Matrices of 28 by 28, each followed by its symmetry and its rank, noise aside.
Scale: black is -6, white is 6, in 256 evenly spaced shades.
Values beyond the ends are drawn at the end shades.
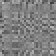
no symmetry, rank three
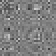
symmetric, rank three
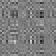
no symmetry, rank two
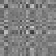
symmetric, rank one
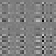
no symmetry, rank one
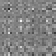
symmetric, rank two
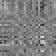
no symmetry, rank two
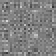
symmetric, rank three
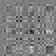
symmetric, rank two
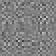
antisymmetric, rank two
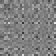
symmetric, rank two
